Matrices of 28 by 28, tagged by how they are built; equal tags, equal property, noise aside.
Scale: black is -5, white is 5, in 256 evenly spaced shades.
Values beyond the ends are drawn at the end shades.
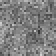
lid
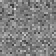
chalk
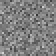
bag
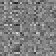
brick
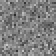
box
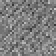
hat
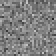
box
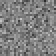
box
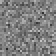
box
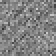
hat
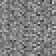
bag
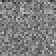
chalk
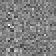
brick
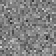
box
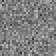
box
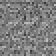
chalk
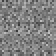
chalk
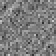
hat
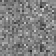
bag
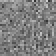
brick
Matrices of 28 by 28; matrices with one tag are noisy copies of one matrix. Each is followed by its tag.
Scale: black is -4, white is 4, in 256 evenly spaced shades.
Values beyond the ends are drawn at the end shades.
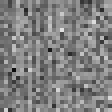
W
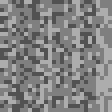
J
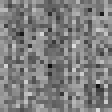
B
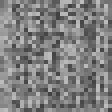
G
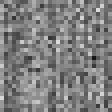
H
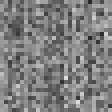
B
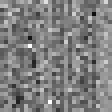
J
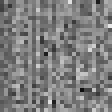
W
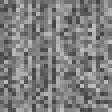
W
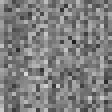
H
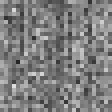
B
